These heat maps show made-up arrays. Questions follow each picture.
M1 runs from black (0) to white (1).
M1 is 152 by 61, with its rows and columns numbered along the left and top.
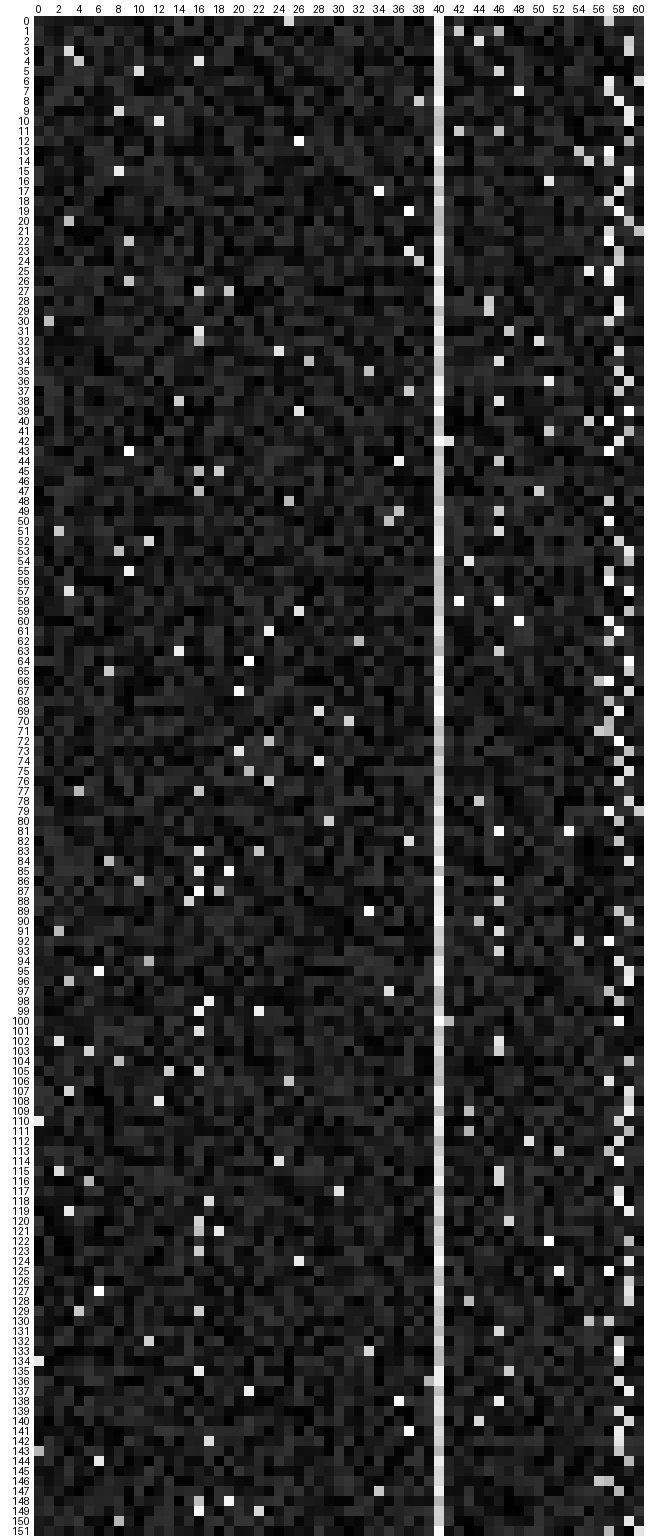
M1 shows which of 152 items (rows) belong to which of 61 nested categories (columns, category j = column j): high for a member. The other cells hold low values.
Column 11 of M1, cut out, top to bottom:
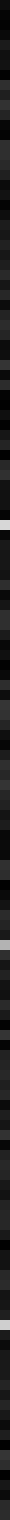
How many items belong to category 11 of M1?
3
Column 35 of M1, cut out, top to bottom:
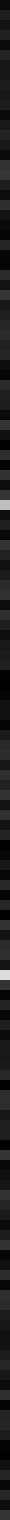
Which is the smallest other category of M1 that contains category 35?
57
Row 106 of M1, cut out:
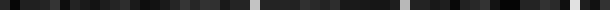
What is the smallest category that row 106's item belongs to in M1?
25
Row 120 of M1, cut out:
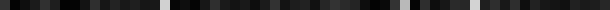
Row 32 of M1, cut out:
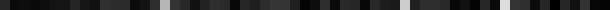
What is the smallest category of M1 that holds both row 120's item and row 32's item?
16
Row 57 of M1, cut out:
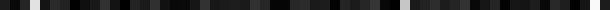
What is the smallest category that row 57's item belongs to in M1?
3
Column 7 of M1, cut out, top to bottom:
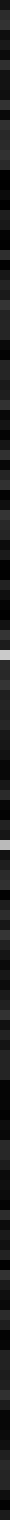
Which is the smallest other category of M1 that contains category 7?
59
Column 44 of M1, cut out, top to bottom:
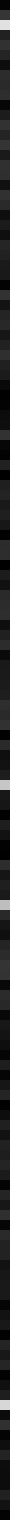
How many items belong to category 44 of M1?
4
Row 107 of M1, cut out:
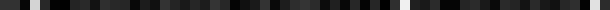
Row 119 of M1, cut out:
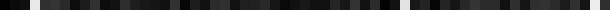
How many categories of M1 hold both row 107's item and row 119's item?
3
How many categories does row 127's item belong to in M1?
3
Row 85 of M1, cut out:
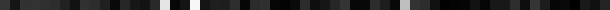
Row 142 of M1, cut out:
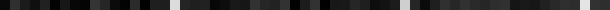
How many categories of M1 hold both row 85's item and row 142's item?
1
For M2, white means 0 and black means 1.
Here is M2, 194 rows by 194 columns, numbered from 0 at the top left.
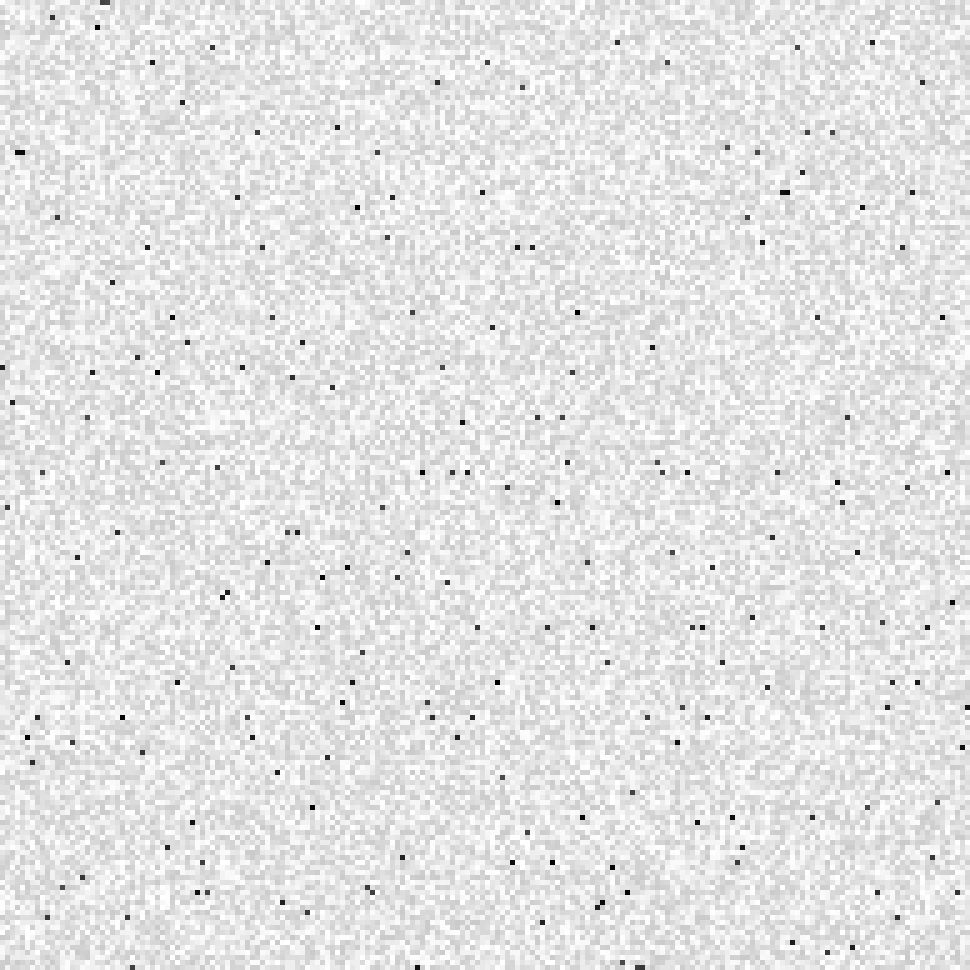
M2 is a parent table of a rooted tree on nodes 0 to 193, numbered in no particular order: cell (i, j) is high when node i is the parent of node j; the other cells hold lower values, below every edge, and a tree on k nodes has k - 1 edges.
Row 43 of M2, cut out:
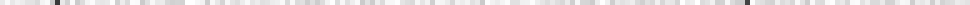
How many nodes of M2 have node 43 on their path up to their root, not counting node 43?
5
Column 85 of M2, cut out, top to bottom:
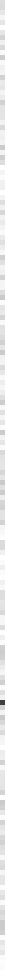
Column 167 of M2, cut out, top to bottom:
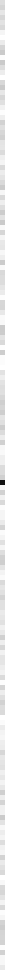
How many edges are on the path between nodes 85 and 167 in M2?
6
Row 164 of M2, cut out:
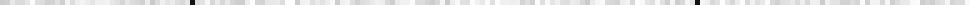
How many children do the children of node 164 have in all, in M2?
4
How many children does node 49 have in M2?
5
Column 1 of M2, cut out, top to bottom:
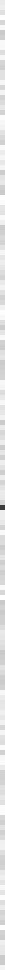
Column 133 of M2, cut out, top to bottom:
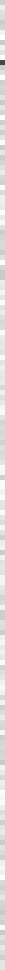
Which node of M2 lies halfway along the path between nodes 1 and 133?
97
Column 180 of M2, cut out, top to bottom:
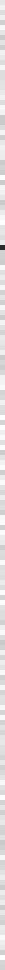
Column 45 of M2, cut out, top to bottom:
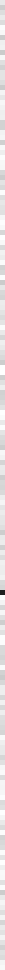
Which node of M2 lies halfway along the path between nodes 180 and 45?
136
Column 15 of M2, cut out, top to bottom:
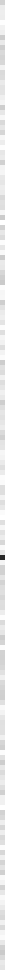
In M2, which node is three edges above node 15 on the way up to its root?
155
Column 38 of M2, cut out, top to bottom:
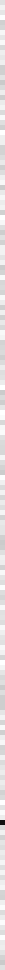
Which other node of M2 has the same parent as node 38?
139
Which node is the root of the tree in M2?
143
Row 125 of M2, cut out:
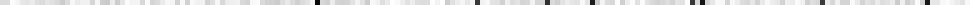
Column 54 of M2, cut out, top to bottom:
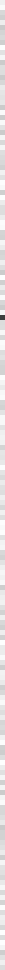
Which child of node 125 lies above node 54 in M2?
63
